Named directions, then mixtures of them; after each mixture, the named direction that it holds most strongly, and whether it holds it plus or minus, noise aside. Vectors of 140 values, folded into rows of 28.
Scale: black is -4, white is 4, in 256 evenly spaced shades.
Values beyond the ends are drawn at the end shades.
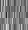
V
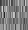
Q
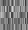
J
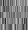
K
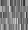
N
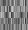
J, plus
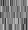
K, plus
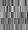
J, plus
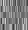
K, minus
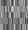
J, plus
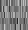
Q, plus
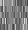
K, minus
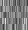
K, minus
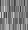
V, plus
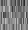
N, plus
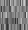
N, minus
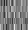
V, minus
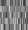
N, plus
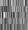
Q, minus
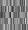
J, minus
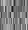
J, minus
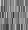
V, minus
